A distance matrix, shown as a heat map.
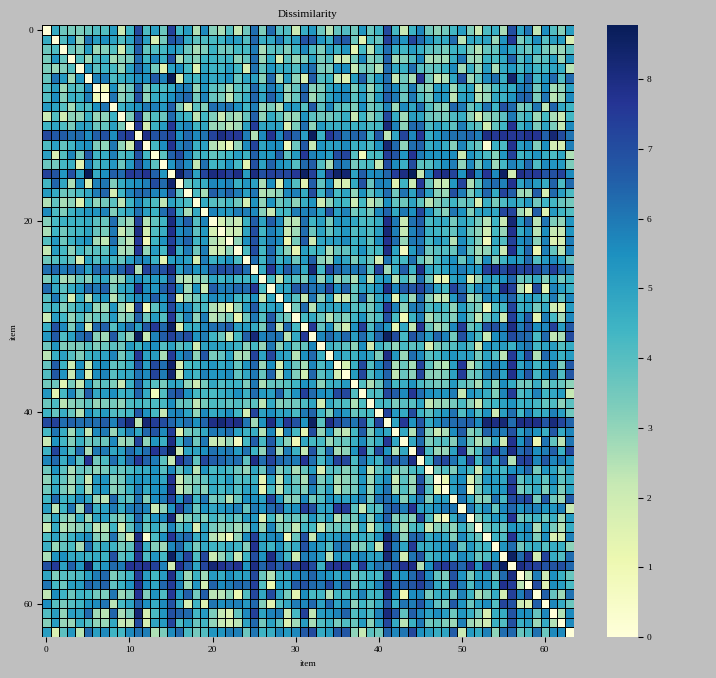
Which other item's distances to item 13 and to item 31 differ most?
38
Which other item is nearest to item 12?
53
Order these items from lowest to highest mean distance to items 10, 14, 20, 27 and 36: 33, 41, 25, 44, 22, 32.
22, 33, 32, 44, 25, 41
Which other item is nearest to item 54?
40
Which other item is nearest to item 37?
2
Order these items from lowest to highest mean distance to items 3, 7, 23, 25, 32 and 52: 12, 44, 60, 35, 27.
12, 35, 44, 60, 27
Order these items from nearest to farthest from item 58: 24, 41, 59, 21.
21, 24, 59, 41
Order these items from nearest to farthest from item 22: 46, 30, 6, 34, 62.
62, 6, 30, 46, 34
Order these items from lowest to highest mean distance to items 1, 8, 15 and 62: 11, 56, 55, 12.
12, 56, 55, 11
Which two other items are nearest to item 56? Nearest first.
15, 45
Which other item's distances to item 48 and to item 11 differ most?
51
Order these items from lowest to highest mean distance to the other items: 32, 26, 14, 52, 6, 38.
52, 26, 6, 14, 38, 32
